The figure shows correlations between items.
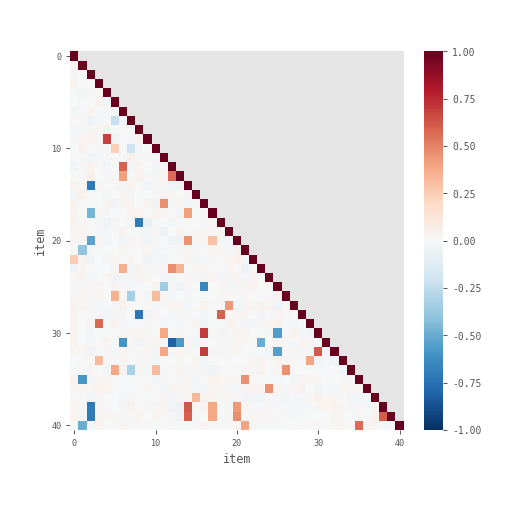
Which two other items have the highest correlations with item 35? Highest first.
40, 21
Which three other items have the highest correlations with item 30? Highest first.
16, 32, 11
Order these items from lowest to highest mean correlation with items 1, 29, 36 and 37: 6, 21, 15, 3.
21, 6, 15, 3
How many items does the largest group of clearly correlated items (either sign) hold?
6
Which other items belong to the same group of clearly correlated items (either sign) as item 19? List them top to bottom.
27
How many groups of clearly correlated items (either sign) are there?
12
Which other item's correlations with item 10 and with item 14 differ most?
2
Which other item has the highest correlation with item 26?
34
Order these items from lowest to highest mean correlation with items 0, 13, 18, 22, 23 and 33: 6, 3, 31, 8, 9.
31, 8, 9, 3, 6
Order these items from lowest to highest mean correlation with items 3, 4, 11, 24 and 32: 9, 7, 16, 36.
7, 36, 9, 16
